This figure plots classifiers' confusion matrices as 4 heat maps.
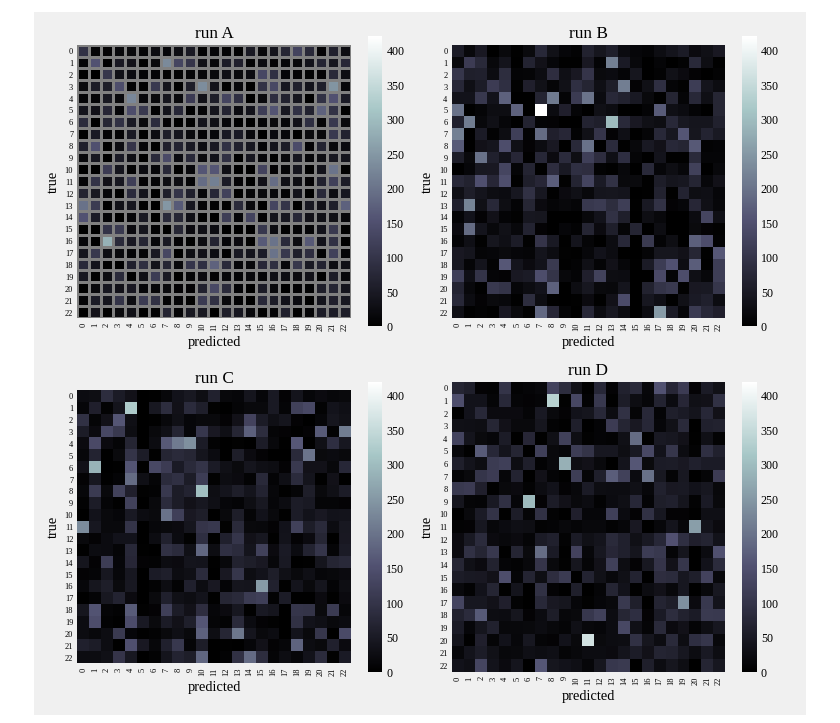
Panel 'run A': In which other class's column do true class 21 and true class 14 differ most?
0
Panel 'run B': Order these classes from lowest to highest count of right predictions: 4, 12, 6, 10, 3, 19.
12, 6, 10, 3, 19, 4
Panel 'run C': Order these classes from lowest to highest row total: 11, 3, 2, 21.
2, 21, 11, 3
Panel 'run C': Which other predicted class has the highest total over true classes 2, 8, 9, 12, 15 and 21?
10
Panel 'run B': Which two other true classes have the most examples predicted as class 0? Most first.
7, 5
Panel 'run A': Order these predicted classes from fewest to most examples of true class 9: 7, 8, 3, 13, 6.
13, 8, 3, 6, 7
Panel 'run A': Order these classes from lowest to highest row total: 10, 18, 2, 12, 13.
2, 12, 10, 18, 13
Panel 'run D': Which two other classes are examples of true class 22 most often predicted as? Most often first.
7, 2
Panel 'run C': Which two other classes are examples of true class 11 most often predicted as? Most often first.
0, 18
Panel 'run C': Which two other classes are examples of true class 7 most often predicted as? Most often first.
4, 10
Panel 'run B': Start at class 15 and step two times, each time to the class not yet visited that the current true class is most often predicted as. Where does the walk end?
13
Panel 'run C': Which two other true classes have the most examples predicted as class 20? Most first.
3, 13
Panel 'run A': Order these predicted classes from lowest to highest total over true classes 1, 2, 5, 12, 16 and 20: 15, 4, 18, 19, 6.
6, 18, 19, 4, 15
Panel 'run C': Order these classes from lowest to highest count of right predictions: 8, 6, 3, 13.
8, 13, 3, 6
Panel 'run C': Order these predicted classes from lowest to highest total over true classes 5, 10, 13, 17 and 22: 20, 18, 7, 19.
18, 20, 19, 7
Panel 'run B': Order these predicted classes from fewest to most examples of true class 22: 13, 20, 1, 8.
1, 13, 8, 20
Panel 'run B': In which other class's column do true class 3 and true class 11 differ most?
14
